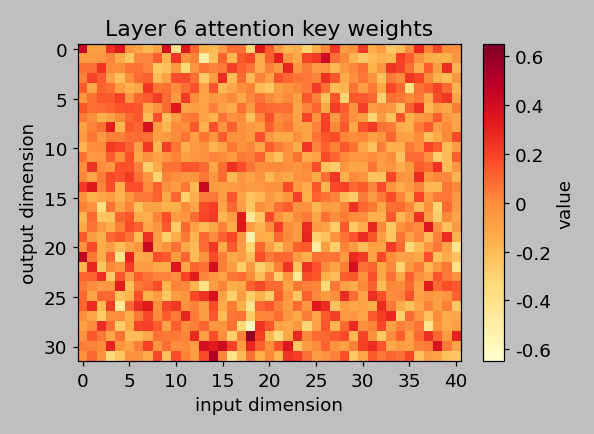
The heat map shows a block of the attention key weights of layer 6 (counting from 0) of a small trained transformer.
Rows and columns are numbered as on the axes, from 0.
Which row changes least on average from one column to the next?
9
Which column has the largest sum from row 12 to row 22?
5
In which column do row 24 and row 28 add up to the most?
19
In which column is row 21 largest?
0
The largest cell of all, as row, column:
29, 18
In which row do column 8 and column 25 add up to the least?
20
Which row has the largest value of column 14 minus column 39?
31
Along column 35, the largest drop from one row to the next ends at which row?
4
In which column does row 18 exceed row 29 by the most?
21
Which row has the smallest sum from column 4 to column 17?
1
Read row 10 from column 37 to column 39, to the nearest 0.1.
0.2 0.1 -0.2
